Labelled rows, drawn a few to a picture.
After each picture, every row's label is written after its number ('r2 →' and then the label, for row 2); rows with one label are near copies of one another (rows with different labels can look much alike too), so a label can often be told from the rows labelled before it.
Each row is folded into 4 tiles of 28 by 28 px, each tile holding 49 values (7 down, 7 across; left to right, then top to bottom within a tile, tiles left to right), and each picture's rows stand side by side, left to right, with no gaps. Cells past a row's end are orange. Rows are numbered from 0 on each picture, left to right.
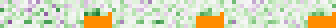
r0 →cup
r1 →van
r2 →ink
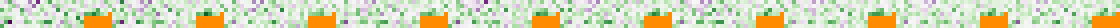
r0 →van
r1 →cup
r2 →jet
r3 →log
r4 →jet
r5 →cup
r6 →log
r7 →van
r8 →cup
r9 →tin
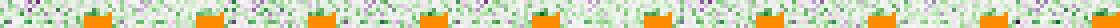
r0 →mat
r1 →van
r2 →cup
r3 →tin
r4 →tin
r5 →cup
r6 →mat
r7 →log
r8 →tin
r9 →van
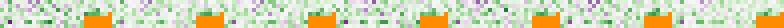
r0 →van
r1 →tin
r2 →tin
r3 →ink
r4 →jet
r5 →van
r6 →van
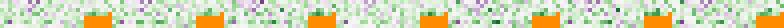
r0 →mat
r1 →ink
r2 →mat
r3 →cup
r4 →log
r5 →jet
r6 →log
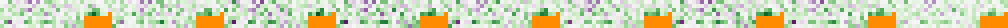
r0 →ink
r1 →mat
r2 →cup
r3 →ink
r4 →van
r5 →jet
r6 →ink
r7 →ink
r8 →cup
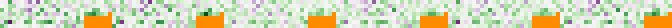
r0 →ink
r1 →tin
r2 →cup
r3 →ink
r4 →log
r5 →tin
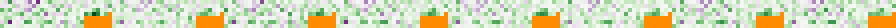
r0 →cup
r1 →van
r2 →tin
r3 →log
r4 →van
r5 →van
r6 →cup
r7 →log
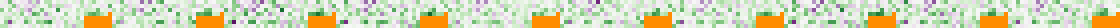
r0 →jet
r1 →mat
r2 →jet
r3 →ink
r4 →cup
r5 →tin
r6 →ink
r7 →tin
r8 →cup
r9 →van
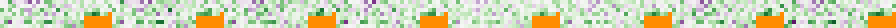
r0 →ink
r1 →log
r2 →log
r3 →cup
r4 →ink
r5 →tin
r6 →log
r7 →van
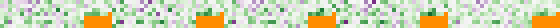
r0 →mat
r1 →cup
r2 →log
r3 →cup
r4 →van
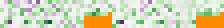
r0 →log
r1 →tin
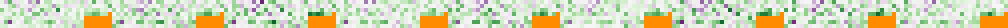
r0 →jet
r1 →ink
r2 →jet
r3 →log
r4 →cup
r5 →tin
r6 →van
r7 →tin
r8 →tin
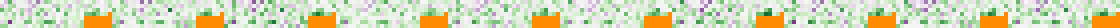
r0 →cup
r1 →ink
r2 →mat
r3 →van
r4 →cup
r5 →van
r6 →cup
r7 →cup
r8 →ink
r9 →tin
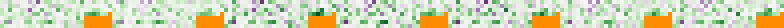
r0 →mat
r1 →van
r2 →tin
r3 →tin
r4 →tin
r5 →van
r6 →van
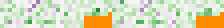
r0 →cup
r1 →cup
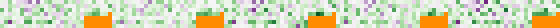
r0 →log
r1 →tin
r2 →ink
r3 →tin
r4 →jet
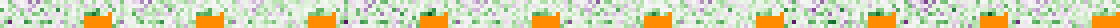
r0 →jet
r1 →log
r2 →log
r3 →van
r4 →jet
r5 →mat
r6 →jet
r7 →cup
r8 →jet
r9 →log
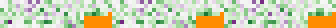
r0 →ink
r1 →ink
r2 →cup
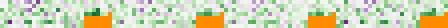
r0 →ink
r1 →ink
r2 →cup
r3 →van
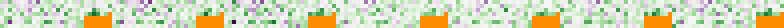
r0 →mat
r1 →log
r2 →log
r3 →log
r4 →tin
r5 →cup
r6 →tin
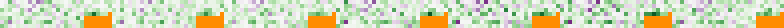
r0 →van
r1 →mat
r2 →ink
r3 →ink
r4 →jet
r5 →tin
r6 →log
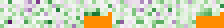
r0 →jet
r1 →log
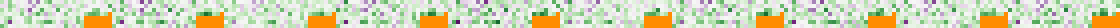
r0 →mat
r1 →mat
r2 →van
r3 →cup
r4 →log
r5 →cup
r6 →mat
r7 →ink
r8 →jet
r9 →cup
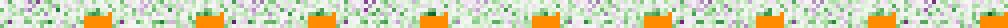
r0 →jet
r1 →van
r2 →van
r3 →mat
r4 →mat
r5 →van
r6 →log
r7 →log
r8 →tin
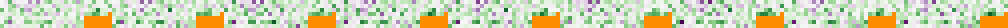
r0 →log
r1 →jet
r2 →log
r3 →log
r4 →cup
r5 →mat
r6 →jet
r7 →ink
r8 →ink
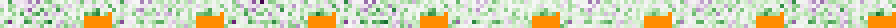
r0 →jet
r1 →log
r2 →jet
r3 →log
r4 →van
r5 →van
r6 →log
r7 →cup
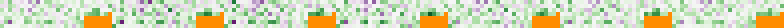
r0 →mat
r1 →mat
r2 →cup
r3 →ink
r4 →jet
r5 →tin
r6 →jet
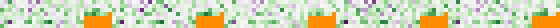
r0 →cup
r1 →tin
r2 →ink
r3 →log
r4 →van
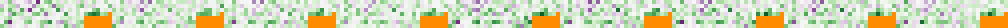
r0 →tin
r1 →mat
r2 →van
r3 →tin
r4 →ink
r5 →mat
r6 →ink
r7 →mat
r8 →cup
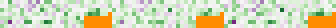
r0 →van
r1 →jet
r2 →tin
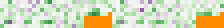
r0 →van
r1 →ink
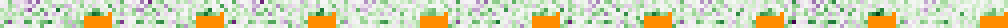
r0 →ink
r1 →log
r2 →tin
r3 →van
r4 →log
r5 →tin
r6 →van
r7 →van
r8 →van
